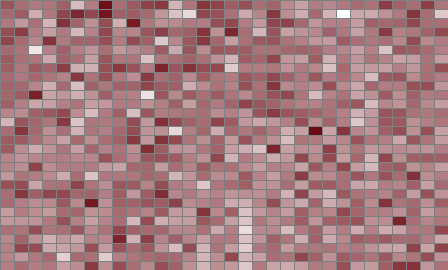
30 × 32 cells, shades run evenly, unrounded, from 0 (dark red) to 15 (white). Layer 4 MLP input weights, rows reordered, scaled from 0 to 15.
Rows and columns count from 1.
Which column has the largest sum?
27
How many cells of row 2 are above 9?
10
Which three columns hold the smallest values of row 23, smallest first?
7, 28, 13
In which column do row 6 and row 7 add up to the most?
3
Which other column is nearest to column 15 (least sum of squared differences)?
8
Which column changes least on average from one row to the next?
1
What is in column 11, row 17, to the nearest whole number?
2
